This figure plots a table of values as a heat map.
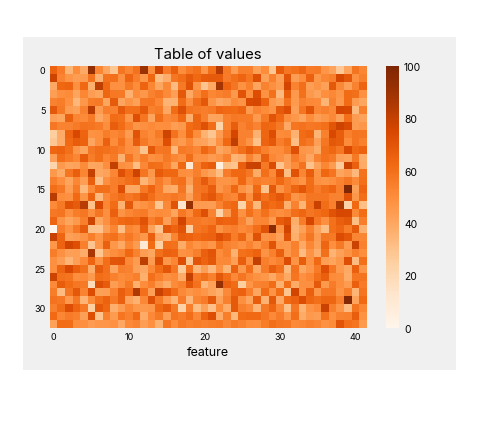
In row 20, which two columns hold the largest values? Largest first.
29, 31
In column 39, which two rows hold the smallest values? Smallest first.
17, 30
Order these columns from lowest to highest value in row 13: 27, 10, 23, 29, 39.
27, 39, 29, 23, 10
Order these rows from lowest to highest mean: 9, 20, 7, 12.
12, 20, 9, 7
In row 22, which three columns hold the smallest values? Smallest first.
12, 14, 5
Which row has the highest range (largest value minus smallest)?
20
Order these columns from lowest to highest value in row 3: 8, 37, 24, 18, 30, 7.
30, 18, 24, 37, 8, 7
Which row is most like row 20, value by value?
32
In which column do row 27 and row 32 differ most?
22
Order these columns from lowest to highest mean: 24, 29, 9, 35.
35, 9, 24, 29
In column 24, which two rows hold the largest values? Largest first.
9, 8
